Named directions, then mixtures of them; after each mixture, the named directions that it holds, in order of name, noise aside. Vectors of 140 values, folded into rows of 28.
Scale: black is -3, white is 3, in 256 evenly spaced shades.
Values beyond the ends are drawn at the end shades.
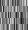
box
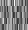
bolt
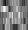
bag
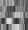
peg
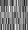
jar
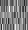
jar.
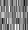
jar, peg.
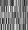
jar.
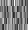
bolt.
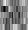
bag.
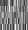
jar.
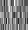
bolt, jar.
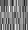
jar.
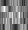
bag.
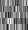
box, peg.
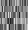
box, peg.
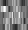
bag.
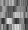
peg.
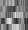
peg.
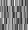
bolt.
